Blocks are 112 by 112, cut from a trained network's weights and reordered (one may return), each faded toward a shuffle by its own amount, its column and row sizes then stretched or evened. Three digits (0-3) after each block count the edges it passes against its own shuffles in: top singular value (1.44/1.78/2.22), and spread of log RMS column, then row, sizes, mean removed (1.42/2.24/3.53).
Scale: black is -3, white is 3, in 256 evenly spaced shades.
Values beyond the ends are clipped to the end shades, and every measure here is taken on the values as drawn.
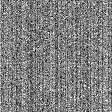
3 0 0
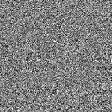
2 0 1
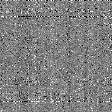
1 1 2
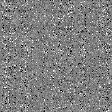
0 2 0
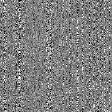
1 3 0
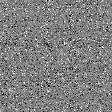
0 1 1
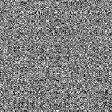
2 1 2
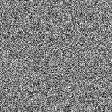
2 0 0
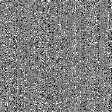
0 2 1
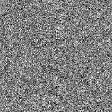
1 1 0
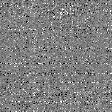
0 1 2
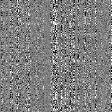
2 3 1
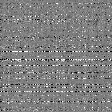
2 0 3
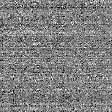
2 1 1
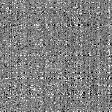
2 1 2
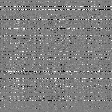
2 1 3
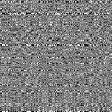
3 1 3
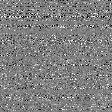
0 0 3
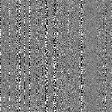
3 3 0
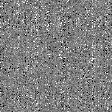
0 2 1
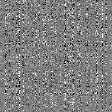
1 3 2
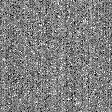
1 0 0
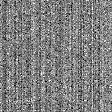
3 1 1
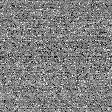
1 0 0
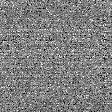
1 0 1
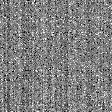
2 0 1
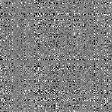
1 3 3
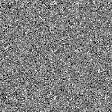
0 1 1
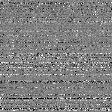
2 0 3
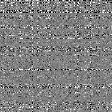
1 2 3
